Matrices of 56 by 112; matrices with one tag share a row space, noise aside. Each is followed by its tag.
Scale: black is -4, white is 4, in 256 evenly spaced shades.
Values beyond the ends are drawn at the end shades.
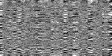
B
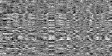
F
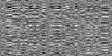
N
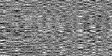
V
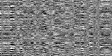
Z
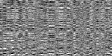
F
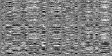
N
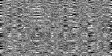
B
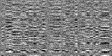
N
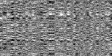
F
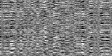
Z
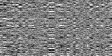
F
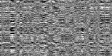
Z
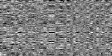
F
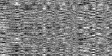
V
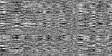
V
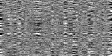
B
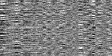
V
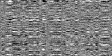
N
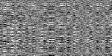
F
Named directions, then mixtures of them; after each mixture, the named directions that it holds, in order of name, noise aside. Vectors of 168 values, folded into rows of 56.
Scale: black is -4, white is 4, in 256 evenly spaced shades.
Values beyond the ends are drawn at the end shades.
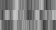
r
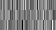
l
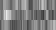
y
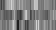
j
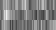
y.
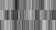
r.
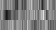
r, y.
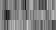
l, y.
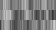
r, y.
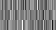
l.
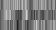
j, y.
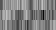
j, y.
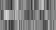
j, r, y.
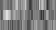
r, y.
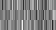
l.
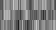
j, y.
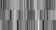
j, l, r.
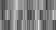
j, r.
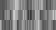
j, r.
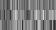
l, r, y.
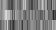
j, l, y.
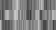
r.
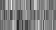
j, l.
